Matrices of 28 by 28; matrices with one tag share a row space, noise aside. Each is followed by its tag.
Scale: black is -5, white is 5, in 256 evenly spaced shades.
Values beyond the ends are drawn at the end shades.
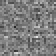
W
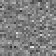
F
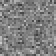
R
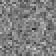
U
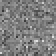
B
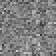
U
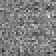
B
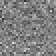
U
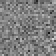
B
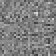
B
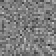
B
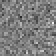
B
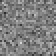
R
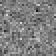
R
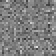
B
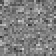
R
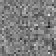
B
